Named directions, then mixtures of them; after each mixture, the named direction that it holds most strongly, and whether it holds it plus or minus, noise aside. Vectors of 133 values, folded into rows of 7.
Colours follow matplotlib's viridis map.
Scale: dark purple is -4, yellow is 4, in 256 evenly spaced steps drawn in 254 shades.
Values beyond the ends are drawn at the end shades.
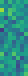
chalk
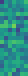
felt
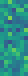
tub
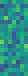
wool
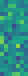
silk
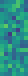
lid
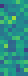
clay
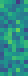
lid, minus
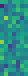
wool, plus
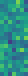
lid, plus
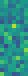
silk, minus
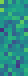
chalk, plus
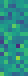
silk, minus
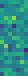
clay, plus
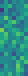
chalk, minus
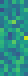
chalk, minus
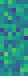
tub, plus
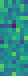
felt, minus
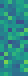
tub, plus
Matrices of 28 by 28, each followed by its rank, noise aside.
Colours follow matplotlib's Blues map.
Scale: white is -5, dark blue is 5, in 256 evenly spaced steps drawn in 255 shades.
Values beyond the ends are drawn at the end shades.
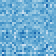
four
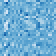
four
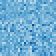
six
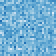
eight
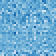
six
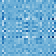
two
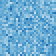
six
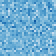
eight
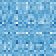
three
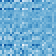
two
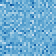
six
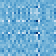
two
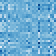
two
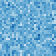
eight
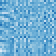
four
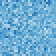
eight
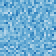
six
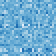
four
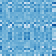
two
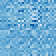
four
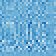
three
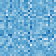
six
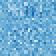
six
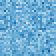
eight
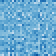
six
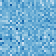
six
